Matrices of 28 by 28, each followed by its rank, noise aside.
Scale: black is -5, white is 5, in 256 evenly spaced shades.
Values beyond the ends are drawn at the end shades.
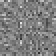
six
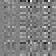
two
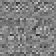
four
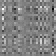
two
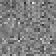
six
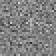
eight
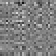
three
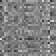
four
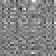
four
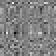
four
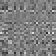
three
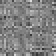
four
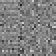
six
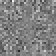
six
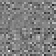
four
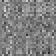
four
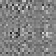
four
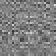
four
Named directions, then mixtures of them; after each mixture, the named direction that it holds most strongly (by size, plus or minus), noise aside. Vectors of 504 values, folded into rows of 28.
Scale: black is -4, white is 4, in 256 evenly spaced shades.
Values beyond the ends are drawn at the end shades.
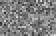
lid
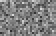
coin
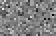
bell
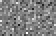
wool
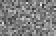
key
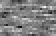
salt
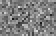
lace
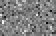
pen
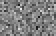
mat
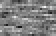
salt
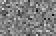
bell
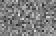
key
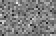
pen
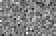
wool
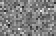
mat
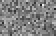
key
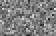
bell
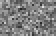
lace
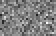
pen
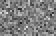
bell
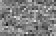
salt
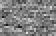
salt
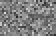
lid
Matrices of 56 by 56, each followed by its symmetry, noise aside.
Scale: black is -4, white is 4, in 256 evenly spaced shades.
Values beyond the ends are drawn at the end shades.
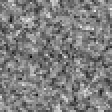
same after a half turn.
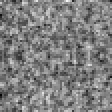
mirrored top to bottom.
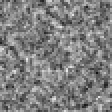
symmetric.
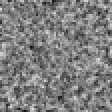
antisymmetric.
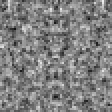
mirrored left to right.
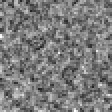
symmetric across the other diagonal.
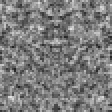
mirrored left to right.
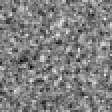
antisymmetric.
